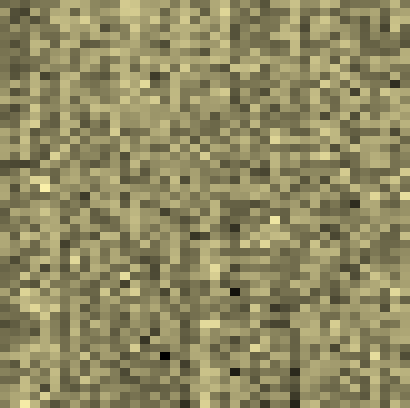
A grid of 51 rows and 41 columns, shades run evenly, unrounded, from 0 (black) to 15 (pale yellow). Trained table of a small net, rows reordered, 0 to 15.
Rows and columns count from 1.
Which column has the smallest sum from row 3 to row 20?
2
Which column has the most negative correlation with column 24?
14
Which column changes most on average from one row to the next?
26
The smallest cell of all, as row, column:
45, 17
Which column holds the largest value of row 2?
23
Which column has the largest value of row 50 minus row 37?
24
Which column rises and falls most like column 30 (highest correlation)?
19
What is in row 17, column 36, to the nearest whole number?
6
